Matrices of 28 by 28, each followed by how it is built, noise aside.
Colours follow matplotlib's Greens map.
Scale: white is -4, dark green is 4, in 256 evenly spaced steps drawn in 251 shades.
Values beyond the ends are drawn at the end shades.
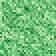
Toeplitz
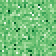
sparse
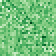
banded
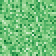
repeating rows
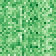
repeating rows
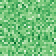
low rank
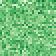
low rank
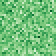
repeating rows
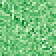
banded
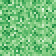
repeating rows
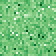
sparse
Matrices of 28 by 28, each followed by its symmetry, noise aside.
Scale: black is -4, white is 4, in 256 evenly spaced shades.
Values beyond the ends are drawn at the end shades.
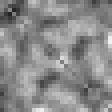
symmetric.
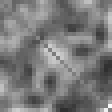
symmetric.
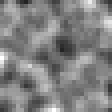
symmetric across the other diagonal.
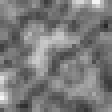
symmetric.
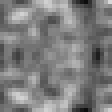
mirrored top to bottom.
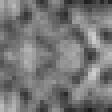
mirrored top to bottom.
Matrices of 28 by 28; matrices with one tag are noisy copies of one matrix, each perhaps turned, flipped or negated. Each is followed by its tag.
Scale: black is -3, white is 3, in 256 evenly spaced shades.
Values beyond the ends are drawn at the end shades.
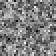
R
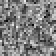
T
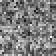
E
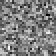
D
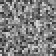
D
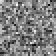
D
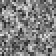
T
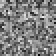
D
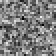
T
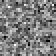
R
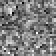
E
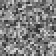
R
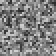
D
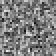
D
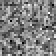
E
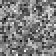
R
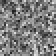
D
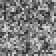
E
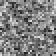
T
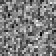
D
